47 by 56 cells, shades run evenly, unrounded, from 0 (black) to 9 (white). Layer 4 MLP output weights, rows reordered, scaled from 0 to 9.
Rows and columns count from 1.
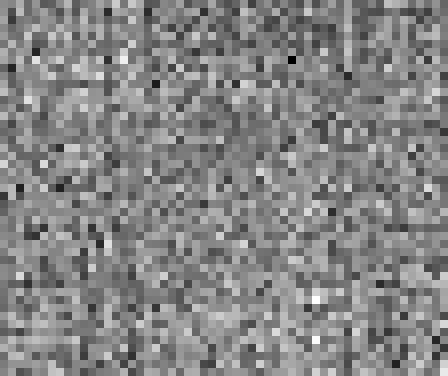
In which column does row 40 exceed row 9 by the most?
2
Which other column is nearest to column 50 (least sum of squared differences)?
34
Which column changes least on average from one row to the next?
46
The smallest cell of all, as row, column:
8, 37
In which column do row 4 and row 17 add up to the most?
44
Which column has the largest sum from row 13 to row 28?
39
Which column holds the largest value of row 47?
56
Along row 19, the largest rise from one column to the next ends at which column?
9
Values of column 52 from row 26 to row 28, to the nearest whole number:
4 7 6
